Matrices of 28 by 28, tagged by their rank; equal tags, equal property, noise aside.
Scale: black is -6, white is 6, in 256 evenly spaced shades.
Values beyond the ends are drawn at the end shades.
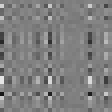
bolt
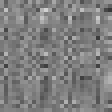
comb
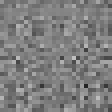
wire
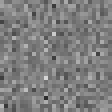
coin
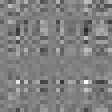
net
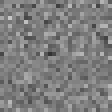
coin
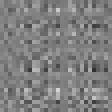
net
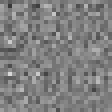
wire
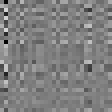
net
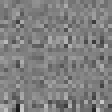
comb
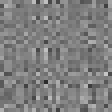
comb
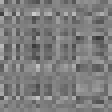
net
